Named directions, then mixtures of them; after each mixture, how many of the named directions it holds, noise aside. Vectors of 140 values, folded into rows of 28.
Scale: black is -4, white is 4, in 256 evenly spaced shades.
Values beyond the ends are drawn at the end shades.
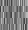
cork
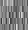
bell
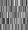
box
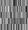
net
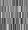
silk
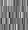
one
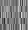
four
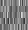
four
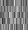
three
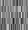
one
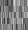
four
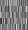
three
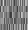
three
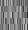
one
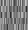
four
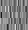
two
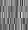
four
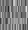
one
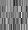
two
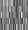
two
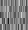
two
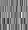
three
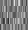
one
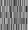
two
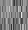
two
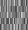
two
